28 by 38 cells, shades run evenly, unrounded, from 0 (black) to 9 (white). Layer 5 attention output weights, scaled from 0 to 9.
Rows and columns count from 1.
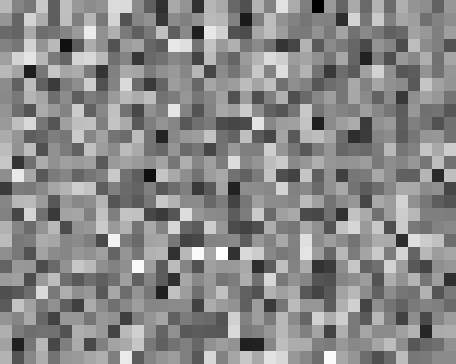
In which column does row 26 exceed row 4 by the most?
24
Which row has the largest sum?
20
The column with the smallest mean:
17
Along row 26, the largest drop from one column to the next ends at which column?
36
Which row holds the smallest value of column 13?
14
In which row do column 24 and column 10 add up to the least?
4
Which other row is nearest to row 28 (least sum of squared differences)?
13
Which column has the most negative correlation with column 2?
31
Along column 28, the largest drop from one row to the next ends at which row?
26
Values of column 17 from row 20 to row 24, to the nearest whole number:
9 3 5 4 2
